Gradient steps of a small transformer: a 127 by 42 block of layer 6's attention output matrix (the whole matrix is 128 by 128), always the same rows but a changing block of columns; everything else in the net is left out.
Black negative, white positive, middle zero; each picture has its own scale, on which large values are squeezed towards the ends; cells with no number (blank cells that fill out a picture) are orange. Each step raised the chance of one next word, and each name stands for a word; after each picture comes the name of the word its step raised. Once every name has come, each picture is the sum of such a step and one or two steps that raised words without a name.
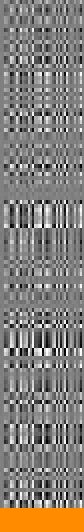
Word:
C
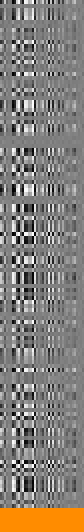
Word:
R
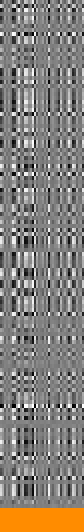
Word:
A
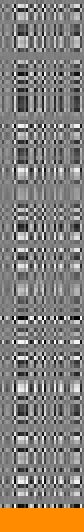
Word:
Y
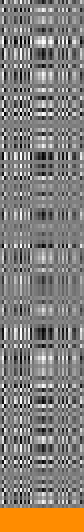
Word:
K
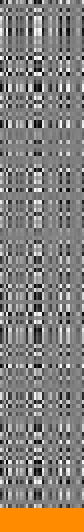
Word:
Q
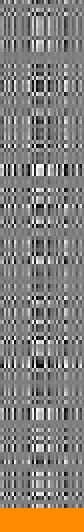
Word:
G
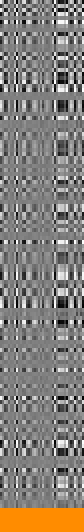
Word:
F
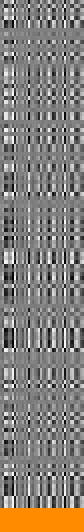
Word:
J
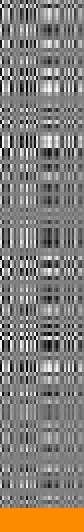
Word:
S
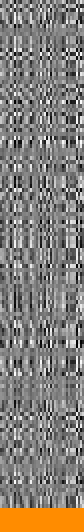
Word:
J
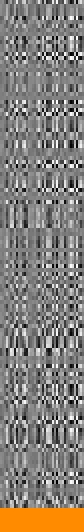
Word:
C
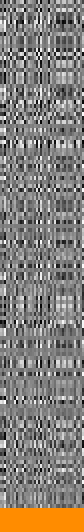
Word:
F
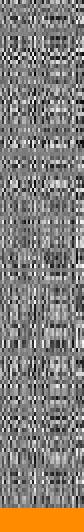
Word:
J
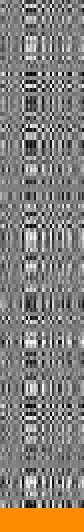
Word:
Y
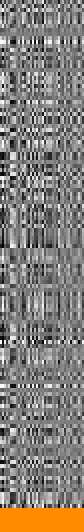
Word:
K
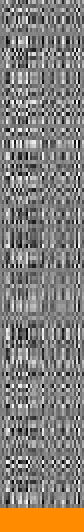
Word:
K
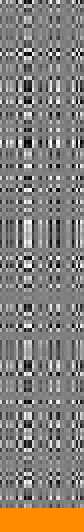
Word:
S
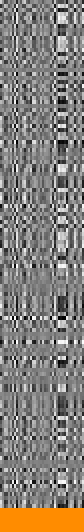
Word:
Y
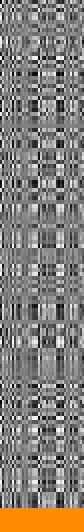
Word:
K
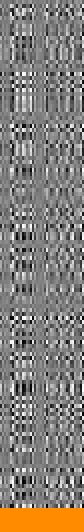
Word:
Y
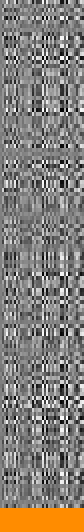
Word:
A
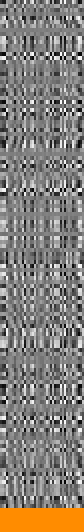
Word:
J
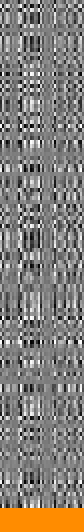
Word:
Y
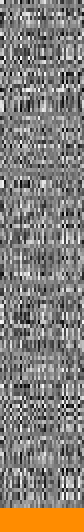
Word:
F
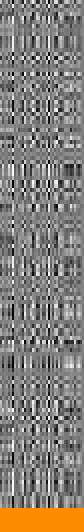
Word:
G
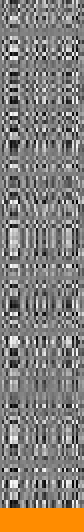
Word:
C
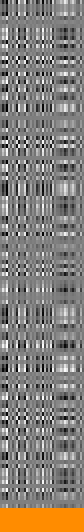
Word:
R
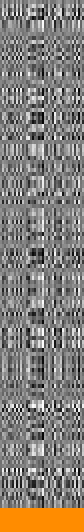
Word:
J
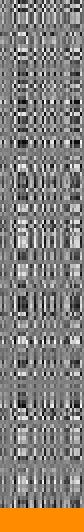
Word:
A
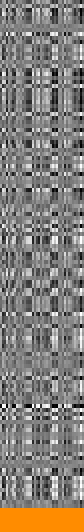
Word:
A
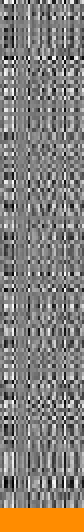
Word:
Q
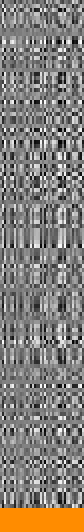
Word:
K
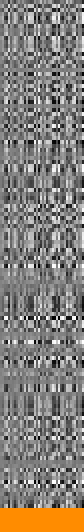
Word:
Y
